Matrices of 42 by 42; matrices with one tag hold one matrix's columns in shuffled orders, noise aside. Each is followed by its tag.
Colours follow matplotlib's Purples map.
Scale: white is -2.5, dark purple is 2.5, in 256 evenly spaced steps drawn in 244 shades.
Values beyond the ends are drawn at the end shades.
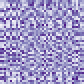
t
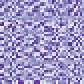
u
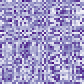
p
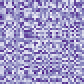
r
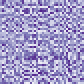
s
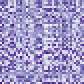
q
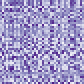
q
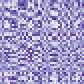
t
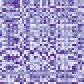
q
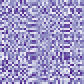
s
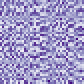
u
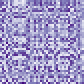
q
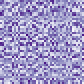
u
